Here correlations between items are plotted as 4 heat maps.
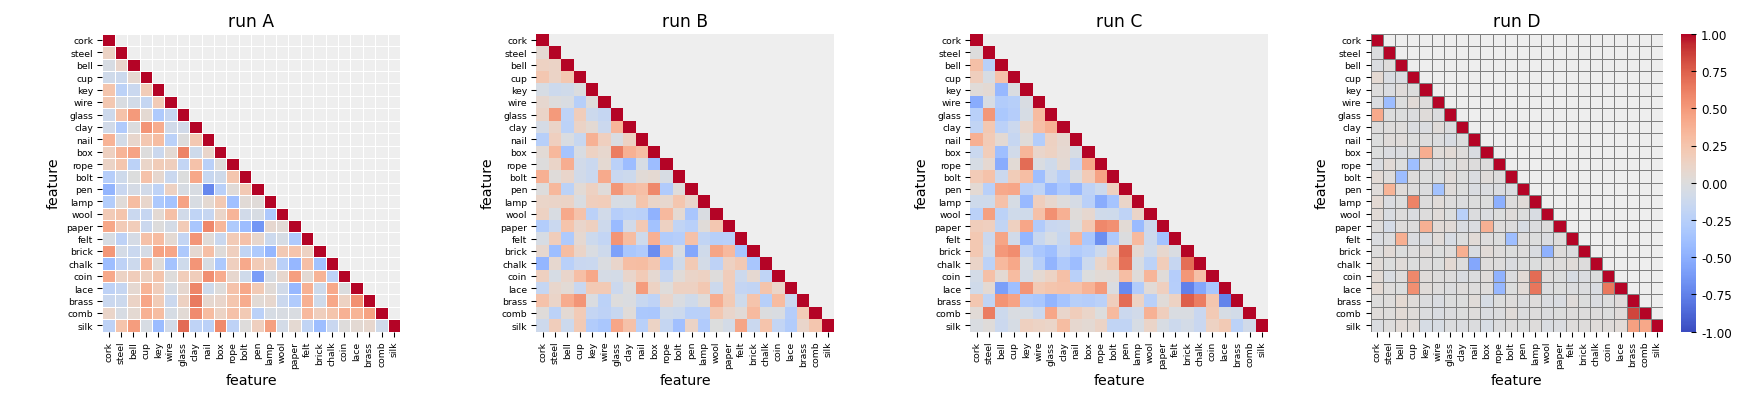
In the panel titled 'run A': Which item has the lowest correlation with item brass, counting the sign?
paper
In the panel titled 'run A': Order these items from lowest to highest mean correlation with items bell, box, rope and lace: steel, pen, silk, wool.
pen, wool, steel, silk
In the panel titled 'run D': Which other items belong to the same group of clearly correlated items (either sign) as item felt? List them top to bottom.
bell, bolt
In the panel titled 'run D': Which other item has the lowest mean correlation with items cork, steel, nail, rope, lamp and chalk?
wire
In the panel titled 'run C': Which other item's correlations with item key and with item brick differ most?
lace
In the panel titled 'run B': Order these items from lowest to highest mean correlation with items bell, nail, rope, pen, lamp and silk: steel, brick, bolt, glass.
brick, bolt, glass, steel
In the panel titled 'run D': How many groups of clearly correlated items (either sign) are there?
8
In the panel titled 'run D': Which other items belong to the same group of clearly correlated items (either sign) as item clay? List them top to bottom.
wool, brick
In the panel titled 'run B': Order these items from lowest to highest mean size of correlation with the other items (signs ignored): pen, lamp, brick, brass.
lamp, brass, pen, brick
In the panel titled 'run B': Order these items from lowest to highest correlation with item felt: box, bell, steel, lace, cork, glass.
bell, lace, cork, steel, box, glass
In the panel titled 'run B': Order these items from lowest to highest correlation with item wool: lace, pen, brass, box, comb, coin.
box, pen, lace, coin, comb, brass
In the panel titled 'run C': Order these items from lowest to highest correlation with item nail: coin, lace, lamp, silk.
coin, lamp, silk, lace
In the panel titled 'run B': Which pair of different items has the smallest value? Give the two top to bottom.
box, brick
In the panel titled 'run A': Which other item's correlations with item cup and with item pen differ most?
nail
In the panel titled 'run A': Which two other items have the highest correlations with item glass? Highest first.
silk, box
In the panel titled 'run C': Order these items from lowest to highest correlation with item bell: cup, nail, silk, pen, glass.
glass, silk, nail, cup, pen
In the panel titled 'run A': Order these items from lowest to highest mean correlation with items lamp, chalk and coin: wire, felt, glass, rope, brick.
wire, brick, rope, felt, glass
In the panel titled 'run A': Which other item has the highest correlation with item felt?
clay
